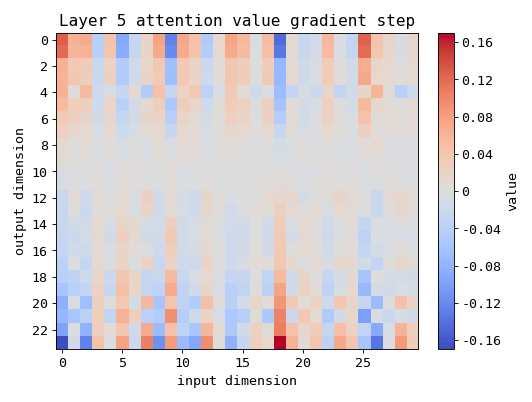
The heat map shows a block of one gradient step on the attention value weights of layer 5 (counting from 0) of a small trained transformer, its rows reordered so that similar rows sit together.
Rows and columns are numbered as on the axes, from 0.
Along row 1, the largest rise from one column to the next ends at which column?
10
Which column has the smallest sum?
26
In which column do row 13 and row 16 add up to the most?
18
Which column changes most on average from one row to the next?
7
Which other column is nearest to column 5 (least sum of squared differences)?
9
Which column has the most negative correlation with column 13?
6
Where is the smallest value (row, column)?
23, 0
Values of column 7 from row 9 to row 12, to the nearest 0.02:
0 0 0 0.02
